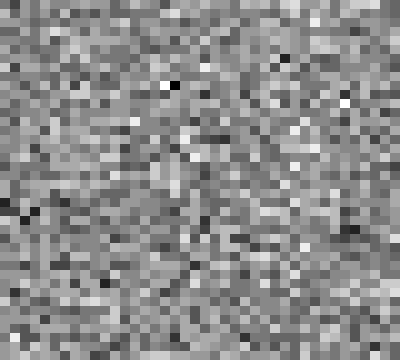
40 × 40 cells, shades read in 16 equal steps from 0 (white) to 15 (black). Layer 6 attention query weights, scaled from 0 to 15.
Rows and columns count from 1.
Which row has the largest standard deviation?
10
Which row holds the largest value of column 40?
19
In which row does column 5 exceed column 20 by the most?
18
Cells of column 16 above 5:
27
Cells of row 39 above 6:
23
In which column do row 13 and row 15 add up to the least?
30
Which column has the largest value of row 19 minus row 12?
40
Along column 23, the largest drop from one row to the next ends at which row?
17
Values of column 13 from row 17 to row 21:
11 8 10 6 8
